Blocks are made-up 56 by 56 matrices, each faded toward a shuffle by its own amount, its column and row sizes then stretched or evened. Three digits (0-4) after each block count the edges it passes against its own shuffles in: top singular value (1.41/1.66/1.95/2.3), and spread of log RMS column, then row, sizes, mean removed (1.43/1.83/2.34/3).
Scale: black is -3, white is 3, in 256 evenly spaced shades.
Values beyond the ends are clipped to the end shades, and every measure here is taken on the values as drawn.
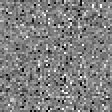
1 2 1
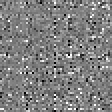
2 3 3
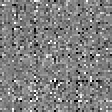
1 3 2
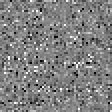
0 1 2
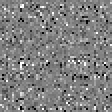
2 1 2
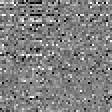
3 1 3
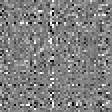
3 3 3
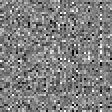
3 3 1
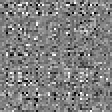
3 3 3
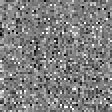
2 0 1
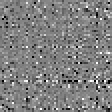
3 2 3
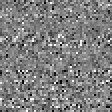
0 1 3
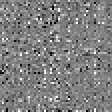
0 3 3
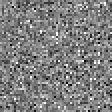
1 1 2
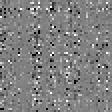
0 4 2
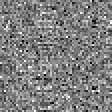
2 0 0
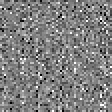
3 2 0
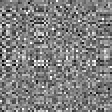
4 1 2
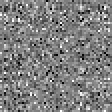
2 3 1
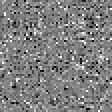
2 1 1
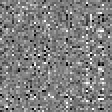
3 3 1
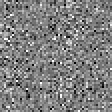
2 2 0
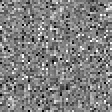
1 2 0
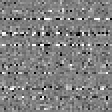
3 1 4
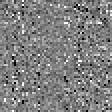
0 3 1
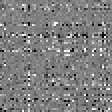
2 3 4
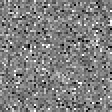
0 0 0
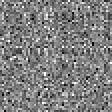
3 1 0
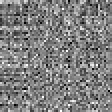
4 2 1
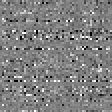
0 1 4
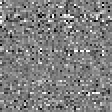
2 1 3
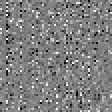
1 3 1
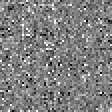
0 2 1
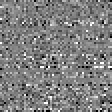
1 1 4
